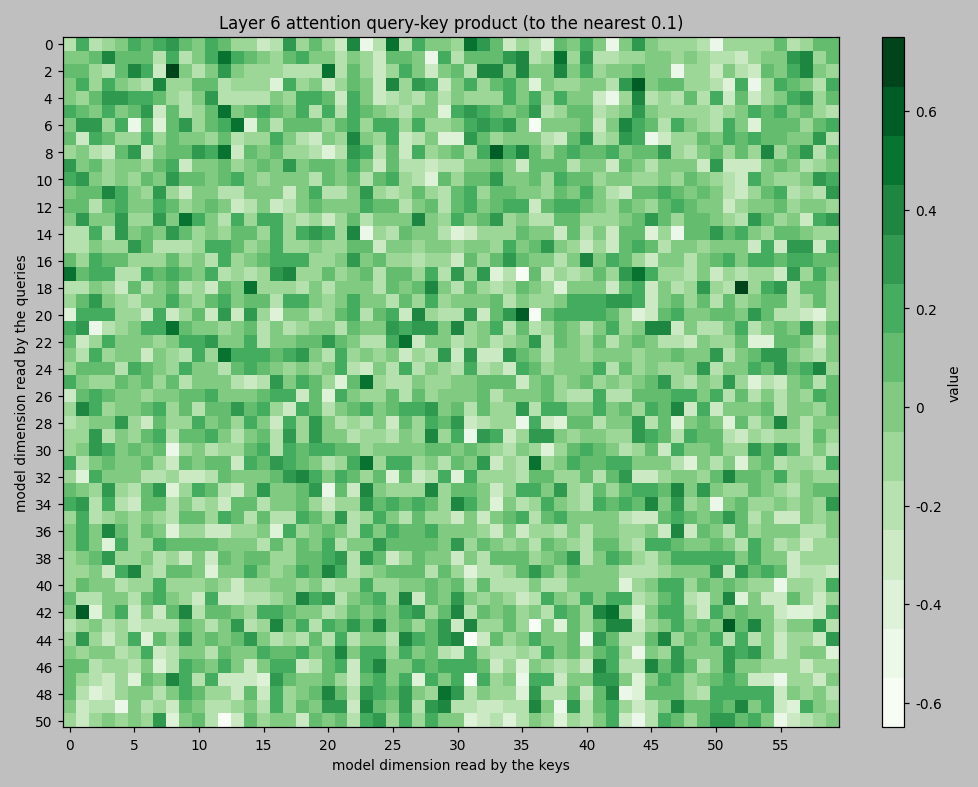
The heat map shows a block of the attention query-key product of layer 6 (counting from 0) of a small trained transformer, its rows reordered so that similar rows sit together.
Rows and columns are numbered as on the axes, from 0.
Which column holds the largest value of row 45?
21
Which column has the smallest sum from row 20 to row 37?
8
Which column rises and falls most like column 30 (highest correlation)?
45
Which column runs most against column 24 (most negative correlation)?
44
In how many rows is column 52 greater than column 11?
22
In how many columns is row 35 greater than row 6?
19
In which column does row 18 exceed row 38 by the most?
52
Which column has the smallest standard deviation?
39
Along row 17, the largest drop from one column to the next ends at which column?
33
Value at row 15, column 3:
-0.1
